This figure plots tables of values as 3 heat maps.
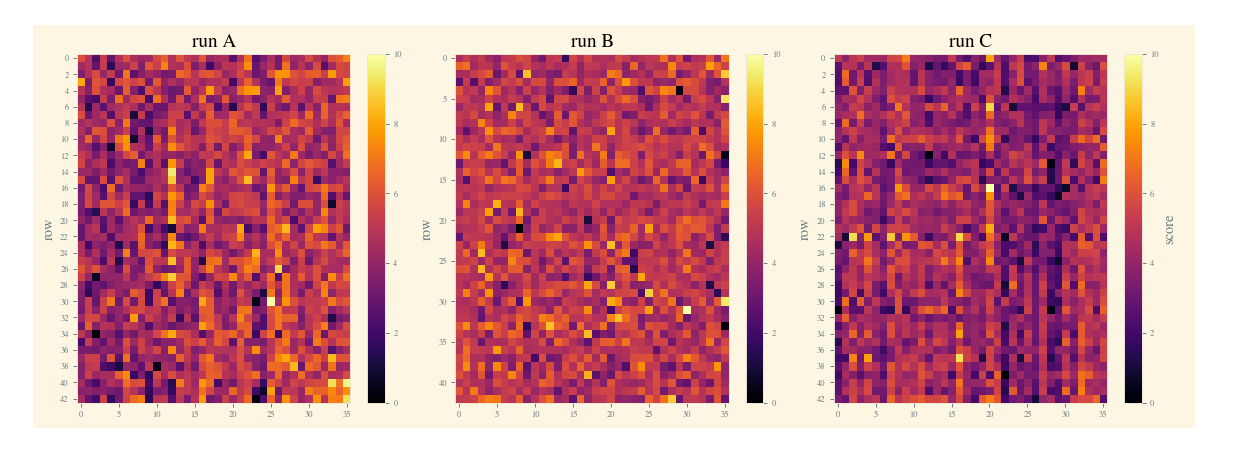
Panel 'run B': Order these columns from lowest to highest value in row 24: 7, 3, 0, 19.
0, 19, 7, 3
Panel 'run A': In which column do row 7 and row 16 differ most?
4
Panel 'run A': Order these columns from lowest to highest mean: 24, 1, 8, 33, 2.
24, 2, 1, 8, 33
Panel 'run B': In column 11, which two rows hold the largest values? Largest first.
32, 40
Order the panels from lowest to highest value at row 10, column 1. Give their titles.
run C, run B, run A
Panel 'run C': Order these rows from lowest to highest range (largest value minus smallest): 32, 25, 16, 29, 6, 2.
32, 2, 29, 25, 6, 16
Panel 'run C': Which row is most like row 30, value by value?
14
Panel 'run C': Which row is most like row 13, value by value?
15
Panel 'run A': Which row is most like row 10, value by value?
39
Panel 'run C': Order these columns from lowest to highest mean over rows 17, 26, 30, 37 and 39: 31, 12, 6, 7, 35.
6, 31, 12, 7, 35
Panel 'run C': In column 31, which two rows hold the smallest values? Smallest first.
1, 13
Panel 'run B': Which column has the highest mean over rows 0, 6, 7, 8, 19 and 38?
8
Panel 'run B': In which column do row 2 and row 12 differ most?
35
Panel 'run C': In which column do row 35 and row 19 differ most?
30
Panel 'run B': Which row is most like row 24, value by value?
26
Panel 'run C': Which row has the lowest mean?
13
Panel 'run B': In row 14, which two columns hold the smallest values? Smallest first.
20, 9
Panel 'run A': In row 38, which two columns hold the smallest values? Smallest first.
10, 5
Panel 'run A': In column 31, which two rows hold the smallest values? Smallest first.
15, 10
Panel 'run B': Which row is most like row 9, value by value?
15
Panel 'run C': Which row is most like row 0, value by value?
7
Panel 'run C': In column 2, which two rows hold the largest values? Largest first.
22, 37
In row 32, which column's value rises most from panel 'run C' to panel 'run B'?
21
